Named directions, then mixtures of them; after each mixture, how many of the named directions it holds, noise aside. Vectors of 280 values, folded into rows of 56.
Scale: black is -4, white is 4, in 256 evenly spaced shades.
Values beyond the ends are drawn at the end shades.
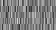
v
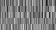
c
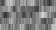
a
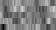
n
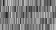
two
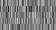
one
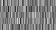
one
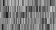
three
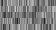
three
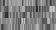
four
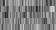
four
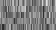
three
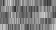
three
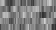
one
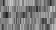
three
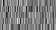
one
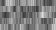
one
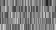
four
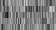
four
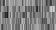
four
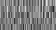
one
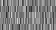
one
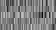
two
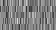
one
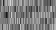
two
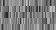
four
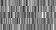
three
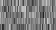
four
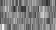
four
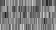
two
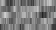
one
